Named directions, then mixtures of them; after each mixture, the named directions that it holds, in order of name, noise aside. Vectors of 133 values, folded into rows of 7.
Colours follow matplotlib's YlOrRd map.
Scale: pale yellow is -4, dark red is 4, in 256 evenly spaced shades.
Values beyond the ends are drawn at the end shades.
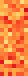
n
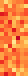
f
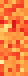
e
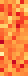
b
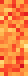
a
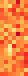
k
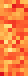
e, k, n.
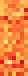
n.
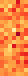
k.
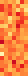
b.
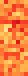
e, n.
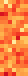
f, k.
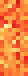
e, k.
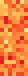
n.
